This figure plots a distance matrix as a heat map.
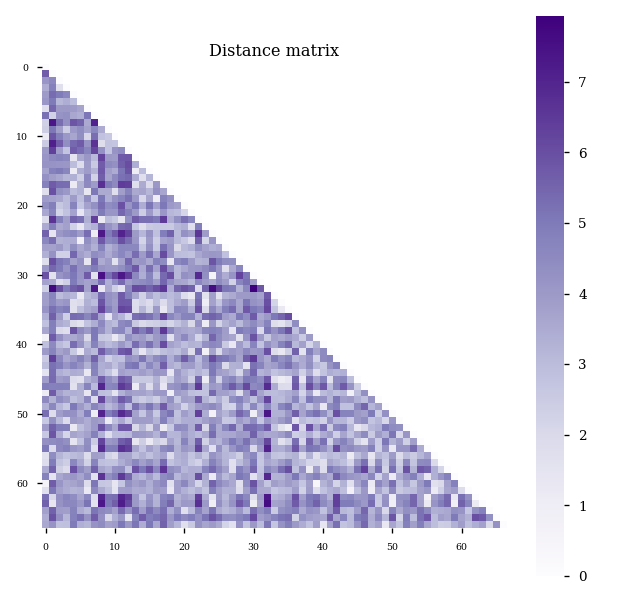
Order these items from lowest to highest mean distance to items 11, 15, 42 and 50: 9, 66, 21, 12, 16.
9, 16, 21, 66, 12
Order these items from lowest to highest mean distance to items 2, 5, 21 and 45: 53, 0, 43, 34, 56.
34, 56, 53, 0, 43
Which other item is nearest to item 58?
38
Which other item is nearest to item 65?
12
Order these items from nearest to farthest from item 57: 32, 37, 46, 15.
37, 32, 15, 46
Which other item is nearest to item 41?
23
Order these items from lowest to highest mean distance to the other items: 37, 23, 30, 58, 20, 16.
37, 23, 16, 20, 58, 30
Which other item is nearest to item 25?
5
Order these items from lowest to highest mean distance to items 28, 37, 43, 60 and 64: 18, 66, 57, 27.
18, 57, 66, 27
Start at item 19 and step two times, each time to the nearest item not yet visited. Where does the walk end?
14
